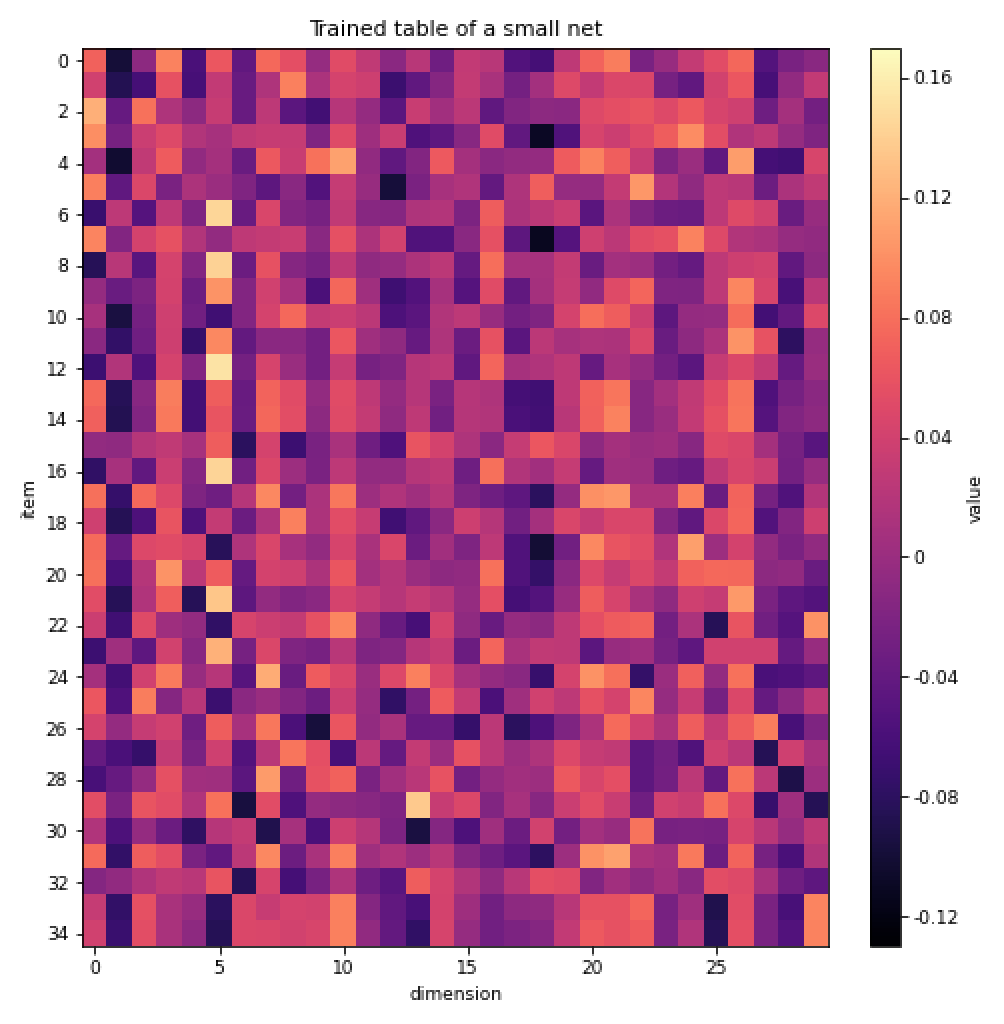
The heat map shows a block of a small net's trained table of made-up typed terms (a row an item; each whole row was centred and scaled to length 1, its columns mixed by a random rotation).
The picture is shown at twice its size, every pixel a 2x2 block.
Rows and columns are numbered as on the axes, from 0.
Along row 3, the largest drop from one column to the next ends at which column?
1
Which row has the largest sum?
20
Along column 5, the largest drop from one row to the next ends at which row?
22
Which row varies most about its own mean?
24
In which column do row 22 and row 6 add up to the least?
28
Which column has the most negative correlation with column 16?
2
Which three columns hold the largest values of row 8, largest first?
5, 16, 7
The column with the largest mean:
26
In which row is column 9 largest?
4
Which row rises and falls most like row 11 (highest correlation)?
9
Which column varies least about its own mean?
11
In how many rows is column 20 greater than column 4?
27
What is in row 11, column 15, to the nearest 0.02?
-0.04
